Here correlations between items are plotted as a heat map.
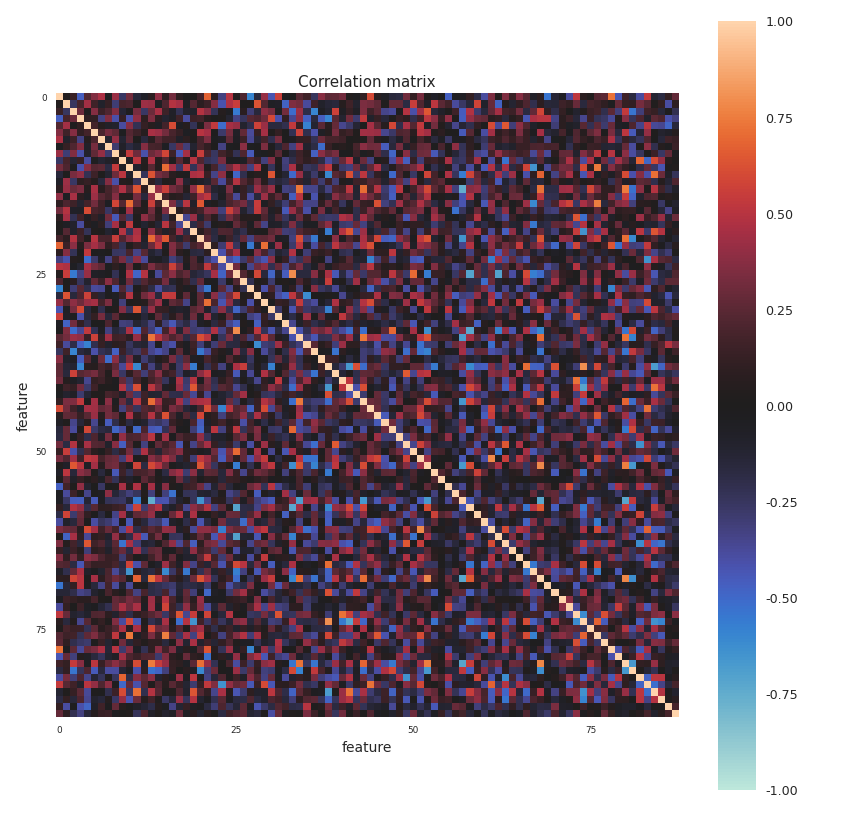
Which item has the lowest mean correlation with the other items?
57
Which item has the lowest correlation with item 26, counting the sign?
60
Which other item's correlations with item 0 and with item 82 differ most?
78
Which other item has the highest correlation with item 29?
21
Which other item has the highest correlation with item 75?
13
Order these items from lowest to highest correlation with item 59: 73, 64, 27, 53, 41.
64, 27, 73, 41, 53
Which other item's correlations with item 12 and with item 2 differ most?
25
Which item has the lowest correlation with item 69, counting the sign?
0
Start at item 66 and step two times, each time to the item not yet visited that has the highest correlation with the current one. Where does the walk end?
74
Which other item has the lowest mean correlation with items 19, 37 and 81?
7
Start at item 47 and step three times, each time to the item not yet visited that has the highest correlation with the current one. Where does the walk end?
50
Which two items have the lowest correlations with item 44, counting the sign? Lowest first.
23, 27
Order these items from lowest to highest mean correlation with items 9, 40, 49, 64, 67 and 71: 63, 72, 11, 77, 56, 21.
63, 56, 72, 77, 21, 11
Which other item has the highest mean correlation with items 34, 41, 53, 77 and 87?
73
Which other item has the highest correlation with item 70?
38
